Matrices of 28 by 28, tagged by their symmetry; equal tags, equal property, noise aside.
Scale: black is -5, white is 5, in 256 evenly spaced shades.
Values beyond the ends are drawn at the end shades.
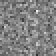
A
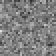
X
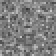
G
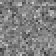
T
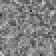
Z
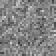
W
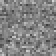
G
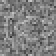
A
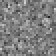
W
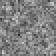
W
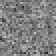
T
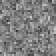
X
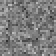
T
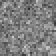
W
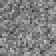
W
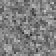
Z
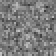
G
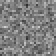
X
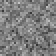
W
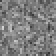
A
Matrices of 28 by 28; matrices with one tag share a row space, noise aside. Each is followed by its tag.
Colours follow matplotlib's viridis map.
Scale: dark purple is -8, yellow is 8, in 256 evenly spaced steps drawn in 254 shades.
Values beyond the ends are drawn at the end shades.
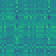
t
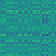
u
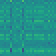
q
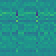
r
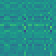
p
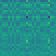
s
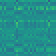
t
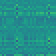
t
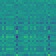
t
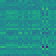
u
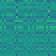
t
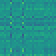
q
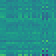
u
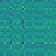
q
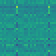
t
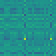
p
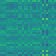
u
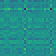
p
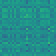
s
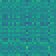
s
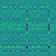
s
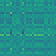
q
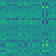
u
